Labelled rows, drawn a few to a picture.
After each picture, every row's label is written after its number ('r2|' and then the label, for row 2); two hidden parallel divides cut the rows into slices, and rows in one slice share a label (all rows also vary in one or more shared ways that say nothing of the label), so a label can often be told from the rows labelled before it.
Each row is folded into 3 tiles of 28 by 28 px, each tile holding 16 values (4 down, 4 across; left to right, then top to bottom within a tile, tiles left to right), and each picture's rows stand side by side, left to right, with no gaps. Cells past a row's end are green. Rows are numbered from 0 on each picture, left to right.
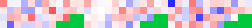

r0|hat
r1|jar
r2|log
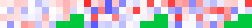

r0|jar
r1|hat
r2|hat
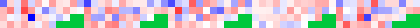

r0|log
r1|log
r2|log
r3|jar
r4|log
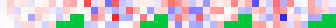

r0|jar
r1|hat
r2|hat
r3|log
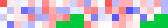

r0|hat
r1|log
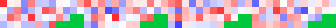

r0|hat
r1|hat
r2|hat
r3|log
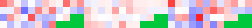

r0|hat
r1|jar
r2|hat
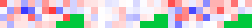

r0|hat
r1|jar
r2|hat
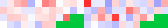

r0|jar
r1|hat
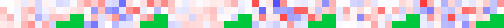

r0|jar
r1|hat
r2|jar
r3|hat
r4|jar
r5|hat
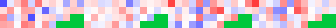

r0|log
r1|jar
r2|hat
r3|hat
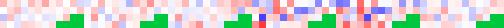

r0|jar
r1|jar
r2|jar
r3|log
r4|log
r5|jar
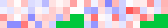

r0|jar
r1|hat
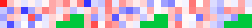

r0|hat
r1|log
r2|log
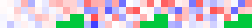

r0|jar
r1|hat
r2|hat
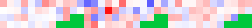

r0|jar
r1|log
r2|jar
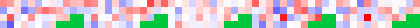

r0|hat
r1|hat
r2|jar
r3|hat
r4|hat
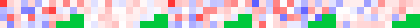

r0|hat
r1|jar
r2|hat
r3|log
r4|jar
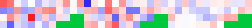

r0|hat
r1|log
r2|jar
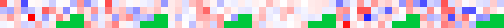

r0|hat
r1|log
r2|jar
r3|jar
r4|log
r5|log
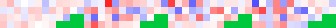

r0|jar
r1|log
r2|hat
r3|log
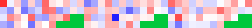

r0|hat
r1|log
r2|hat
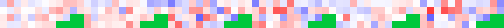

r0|jar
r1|jar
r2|log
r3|log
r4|jar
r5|log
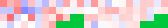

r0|hat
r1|jar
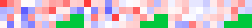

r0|hat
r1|hat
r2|jar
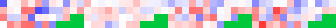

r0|log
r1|jar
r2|log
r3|log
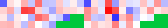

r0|log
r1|log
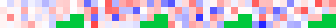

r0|jar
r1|log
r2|log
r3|hat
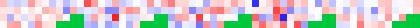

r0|jar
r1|hat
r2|hat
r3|log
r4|jar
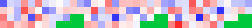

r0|log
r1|log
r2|log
